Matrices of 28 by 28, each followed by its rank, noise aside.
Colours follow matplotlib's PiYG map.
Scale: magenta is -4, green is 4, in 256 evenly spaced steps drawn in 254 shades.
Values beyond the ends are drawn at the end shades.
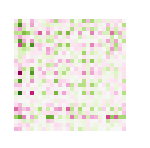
three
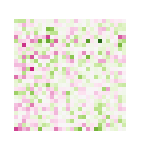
six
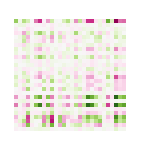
two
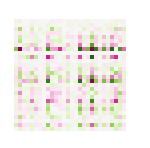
two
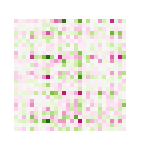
three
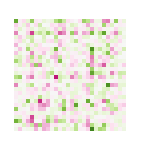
six
